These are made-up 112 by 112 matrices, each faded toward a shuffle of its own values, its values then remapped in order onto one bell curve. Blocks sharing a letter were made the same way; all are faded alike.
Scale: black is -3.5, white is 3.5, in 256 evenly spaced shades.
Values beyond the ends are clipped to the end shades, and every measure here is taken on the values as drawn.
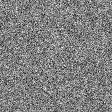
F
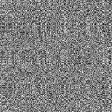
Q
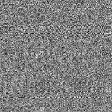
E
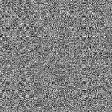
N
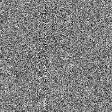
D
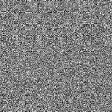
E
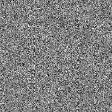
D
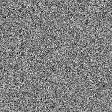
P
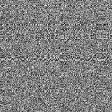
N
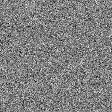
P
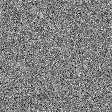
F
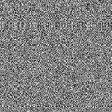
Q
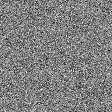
F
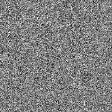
D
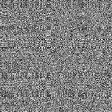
N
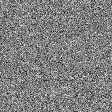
P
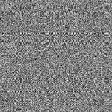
N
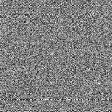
E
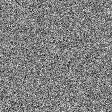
F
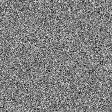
P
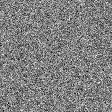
F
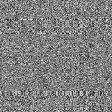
E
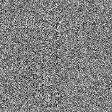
D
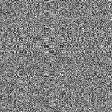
Q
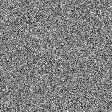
P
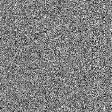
D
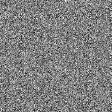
D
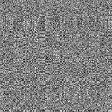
Q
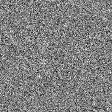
P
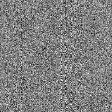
D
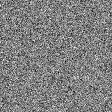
F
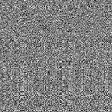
N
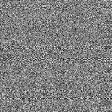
E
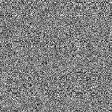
E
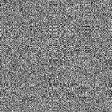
N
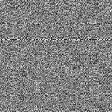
E
